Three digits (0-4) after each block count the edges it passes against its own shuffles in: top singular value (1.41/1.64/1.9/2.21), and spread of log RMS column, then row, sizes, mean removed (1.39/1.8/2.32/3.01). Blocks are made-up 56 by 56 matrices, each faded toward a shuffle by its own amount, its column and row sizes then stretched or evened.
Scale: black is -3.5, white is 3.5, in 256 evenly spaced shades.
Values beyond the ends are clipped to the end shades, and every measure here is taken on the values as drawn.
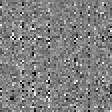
1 3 2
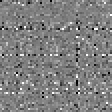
3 1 3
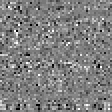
2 2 3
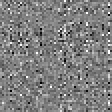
1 3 2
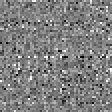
2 1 2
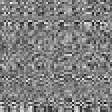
4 0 4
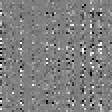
3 4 2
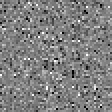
2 2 1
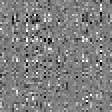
4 4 1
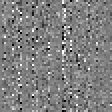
0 4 0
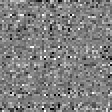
2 1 4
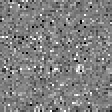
1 1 2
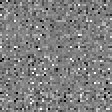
0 1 3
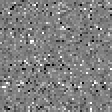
1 0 2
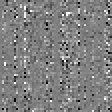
0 4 1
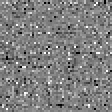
0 1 3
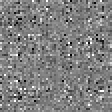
1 3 2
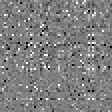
3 1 2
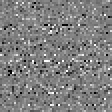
0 0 3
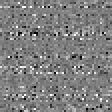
1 1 4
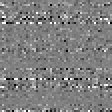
3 0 4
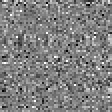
3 1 2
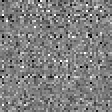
2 1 3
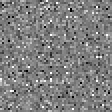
0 1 1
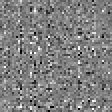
0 3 2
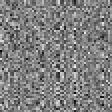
4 3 0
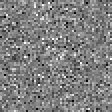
0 1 0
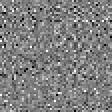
3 1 1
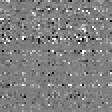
1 2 4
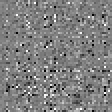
1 3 3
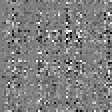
1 4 3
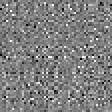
4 0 2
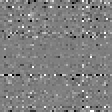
2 1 4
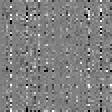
3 4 2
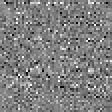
3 1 2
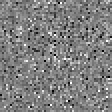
1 1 1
